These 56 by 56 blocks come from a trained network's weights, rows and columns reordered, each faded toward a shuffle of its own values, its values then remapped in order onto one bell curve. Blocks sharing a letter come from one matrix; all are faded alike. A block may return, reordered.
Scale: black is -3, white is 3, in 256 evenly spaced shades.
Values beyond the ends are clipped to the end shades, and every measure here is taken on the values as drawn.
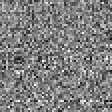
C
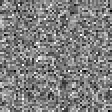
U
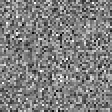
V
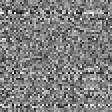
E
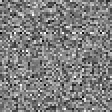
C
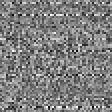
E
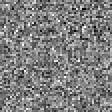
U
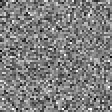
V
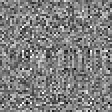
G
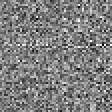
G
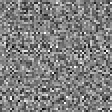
C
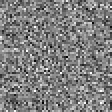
V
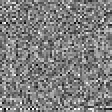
C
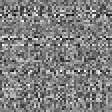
E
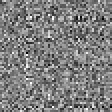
G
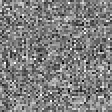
U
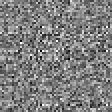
G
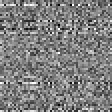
E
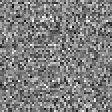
V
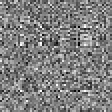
G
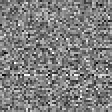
C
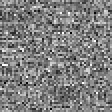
V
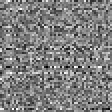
E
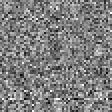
C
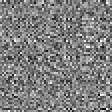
C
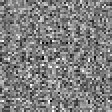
U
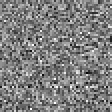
G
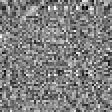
G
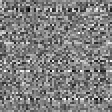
E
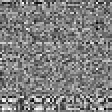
E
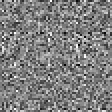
G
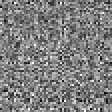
C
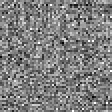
U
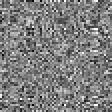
G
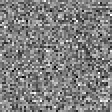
V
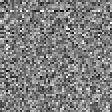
G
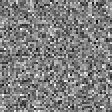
V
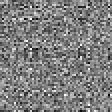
G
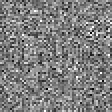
U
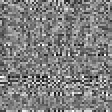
E
